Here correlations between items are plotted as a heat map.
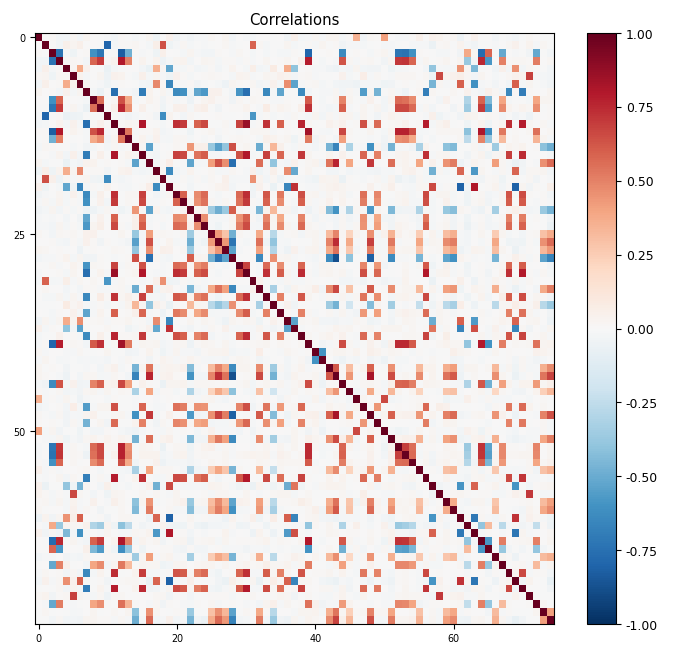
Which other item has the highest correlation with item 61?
69
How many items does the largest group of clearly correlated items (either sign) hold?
20
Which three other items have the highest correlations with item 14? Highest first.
28, 22, 34
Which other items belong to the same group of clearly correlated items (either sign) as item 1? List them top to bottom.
10, 18, 31
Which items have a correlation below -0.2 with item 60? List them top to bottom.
14, 22, 28, 34
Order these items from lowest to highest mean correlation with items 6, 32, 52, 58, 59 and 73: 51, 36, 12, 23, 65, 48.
65, 23, 36, 12, 51, 48
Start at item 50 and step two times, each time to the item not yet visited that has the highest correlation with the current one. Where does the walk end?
0
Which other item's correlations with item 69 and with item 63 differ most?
19
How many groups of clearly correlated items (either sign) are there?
8
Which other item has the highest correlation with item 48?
43
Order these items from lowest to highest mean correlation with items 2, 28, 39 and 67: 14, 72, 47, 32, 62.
32, 62, 47, 72, 14
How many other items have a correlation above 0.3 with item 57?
3
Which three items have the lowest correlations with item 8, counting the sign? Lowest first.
2, 65, 62
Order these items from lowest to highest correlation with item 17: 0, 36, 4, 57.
57, 0, 4, 36
